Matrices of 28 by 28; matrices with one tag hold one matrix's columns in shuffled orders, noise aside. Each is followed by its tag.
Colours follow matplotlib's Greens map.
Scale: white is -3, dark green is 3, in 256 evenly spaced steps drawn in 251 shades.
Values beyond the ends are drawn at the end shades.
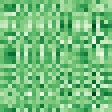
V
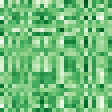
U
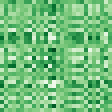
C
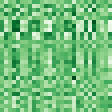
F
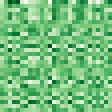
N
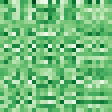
N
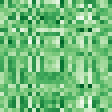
U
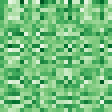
N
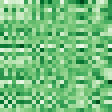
N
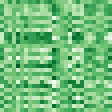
C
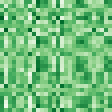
U
